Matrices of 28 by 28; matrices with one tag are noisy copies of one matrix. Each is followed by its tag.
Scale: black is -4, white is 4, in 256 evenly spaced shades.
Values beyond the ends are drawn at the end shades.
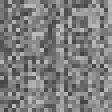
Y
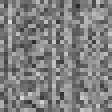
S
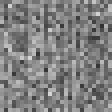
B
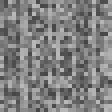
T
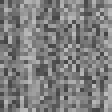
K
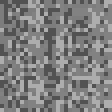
Y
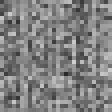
T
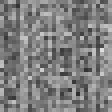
T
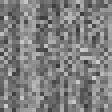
K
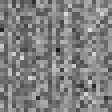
S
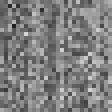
Y
